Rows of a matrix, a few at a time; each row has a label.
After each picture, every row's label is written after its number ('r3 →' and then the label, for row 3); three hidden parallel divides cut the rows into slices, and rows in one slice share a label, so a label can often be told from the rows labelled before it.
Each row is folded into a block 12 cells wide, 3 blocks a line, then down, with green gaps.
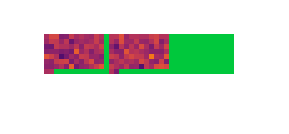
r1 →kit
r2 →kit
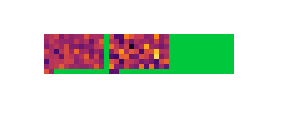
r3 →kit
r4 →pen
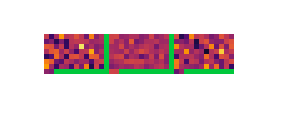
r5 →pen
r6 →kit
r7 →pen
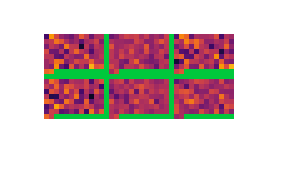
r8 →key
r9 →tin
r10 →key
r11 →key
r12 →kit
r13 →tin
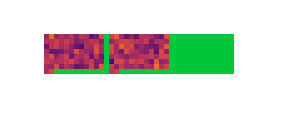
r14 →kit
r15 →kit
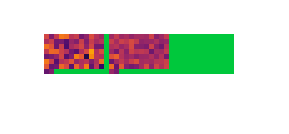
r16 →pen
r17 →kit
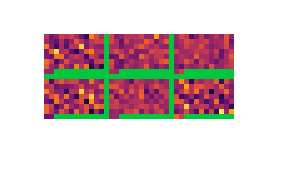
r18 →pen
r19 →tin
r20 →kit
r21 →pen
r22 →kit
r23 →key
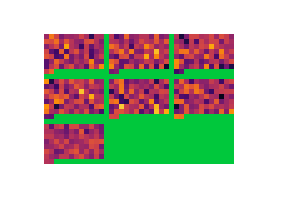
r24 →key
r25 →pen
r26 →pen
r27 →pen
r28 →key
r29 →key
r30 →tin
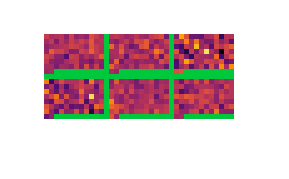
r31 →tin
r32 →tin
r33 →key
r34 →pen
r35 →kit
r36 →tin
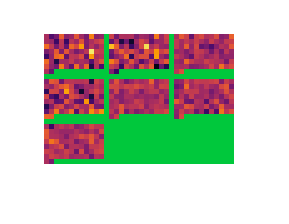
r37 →pen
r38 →pen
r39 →kit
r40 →key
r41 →kit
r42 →kit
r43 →tin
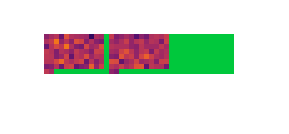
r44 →kit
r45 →tin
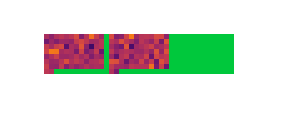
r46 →tin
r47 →tin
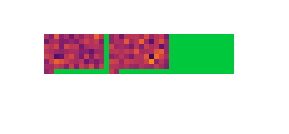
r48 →kit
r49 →tin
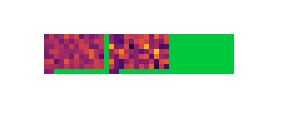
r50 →tin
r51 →pen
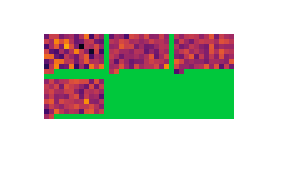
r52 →key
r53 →kit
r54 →tin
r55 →kit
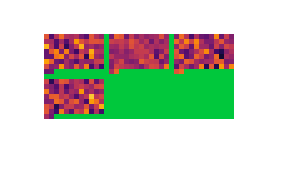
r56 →pen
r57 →kit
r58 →key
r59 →pen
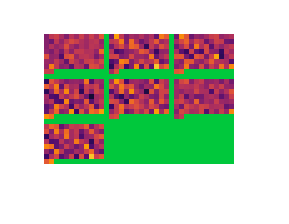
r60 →kit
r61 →key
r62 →key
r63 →key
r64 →key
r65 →kit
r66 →key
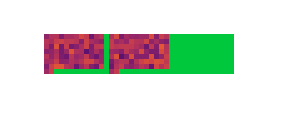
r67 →kit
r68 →kit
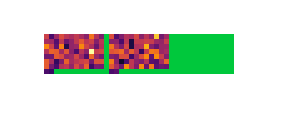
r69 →pen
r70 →pen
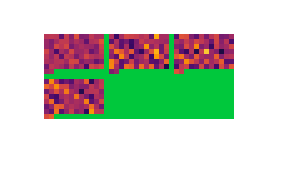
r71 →kit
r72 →pen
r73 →key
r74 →key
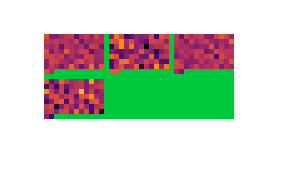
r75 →kit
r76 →key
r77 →tin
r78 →pen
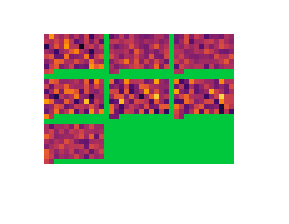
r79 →key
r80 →kit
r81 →kit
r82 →key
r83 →pen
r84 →pen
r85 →tin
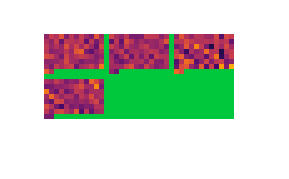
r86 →kit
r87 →tin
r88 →key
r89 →tin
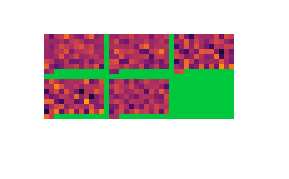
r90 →tin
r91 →tin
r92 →key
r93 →key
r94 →kit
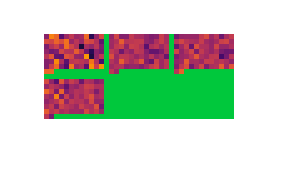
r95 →key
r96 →kit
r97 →kit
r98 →tin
